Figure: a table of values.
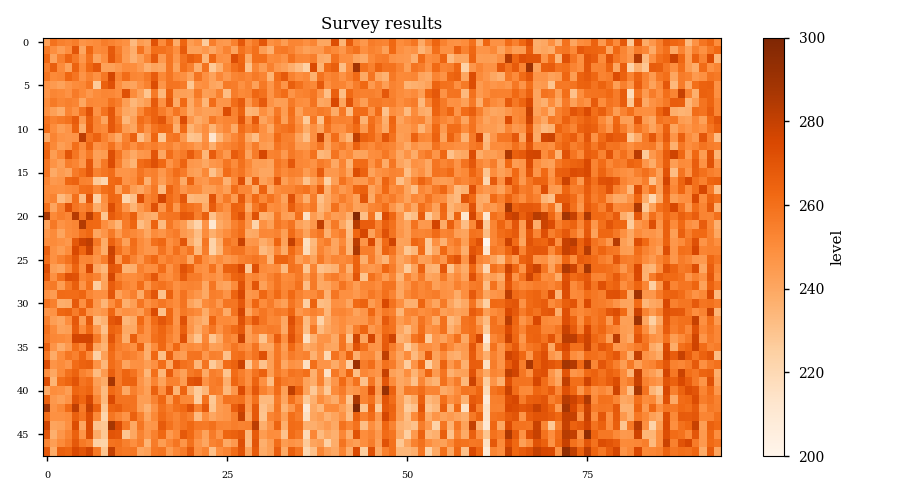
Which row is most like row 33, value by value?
30
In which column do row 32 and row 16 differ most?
82
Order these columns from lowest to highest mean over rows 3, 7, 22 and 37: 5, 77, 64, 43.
5, 77, 64, 43
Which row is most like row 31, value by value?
29
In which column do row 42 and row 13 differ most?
43
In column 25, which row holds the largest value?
8
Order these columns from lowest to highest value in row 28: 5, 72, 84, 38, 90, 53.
84, 38, 5, 53, 90, 72
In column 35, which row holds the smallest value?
3
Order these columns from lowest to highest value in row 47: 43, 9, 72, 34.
34, 43, 9, 72
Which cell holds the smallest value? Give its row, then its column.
23, 61
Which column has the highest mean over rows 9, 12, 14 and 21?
67
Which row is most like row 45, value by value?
26
